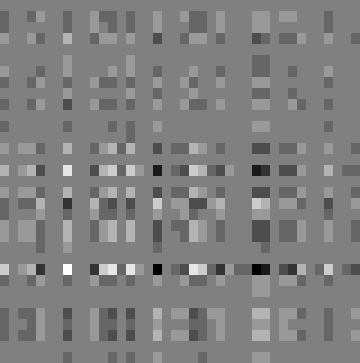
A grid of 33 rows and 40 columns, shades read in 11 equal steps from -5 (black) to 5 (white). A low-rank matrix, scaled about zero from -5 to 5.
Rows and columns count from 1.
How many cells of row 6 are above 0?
2
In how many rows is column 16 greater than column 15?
13
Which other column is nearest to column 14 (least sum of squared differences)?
39
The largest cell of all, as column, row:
8, 25
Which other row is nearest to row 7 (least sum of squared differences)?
9
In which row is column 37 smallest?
19
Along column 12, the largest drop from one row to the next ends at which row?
26
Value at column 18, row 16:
-4
